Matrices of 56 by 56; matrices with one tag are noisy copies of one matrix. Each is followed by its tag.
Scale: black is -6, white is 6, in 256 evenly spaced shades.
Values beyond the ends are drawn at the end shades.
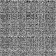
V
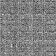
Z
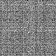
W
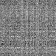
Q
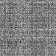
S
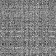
Q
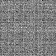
W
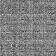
Z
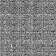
Z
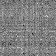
Q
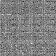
Z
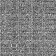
Z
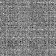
S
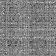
S
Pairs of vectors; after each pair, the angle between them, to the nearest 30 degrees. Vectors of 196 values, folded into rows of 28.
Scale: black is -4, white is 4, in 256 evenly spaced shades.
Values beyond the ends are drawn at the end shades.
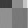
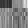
30 degrees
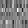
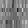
150 degrees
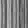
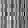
30 degrees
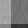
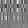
90 degrees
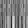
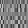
90 degrees
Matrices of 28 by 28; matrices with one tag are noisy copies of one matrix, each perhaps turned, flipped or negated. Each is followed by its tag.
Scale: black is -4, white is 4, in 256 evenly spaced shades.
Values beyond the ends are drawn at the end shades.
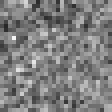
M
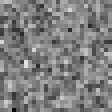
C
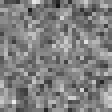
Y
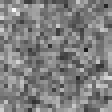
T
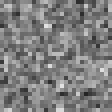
C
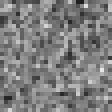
C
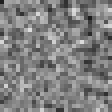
M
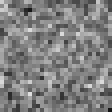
T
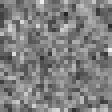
Y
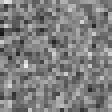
C
